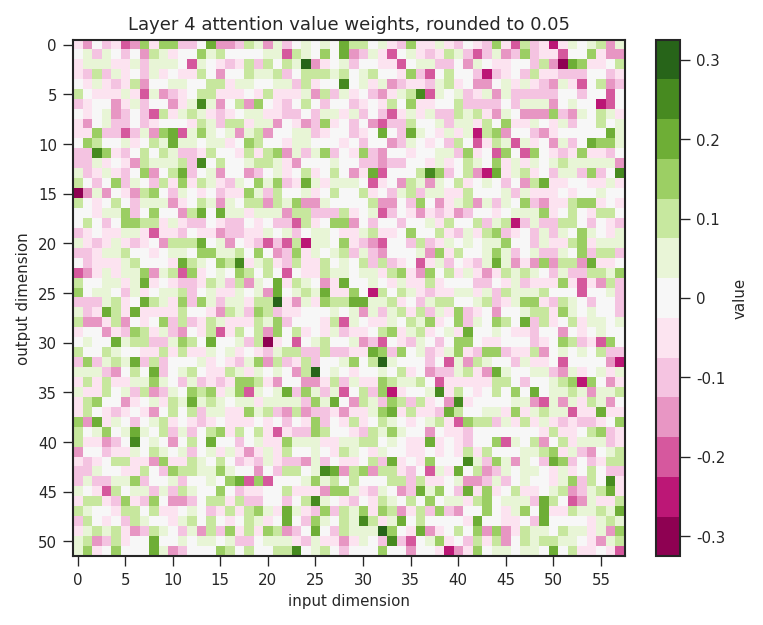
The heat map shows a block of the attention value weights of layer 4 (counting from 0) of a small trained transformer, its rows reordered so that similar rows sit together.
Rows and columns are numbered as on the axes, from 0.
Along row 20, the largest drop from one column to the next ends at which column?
24
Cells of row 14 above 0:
24
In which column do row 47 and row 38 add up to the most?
57
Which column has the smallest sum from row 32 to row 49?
53
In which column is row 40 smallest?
45
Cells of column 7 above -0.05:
32
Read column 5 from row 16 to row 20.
0 0.15 0.15 0.05 -0.05
